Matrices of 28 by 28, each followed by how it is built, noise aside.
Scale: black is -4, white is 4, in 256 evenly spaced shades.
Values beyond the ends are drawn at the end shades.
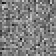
blocks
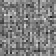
blocks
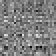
low rank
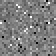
sparse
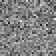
noise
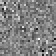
block diagonal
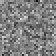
noise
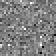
sparse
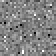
sparse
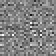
low rank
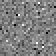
sparse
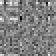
low rank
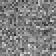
blocks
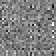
low rank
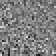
lower triangular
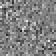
block diagonal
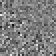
lower triangular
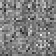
blocks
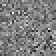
block diagonal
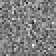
noise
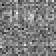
blocks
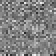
low rank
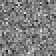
noise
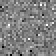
sparse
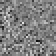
lower triangular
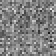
blocks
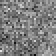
smooth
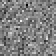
noise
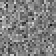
blocks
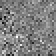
lower triangular
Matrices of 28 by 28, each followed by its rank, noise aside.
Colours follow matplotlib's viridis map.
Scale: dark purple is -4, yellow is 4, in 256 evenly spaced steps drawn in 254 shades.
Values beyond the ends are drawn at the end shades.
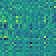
four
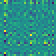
three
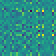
three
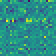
four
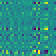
two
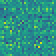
six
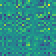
three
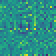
six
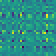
two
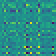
two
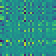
two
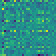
three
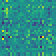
four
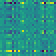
two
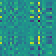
two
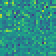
six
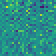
four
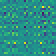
three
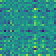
three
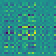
two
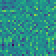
six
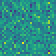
six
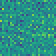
six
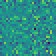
six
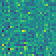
six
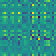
two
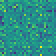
six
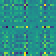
two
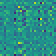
four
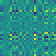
two
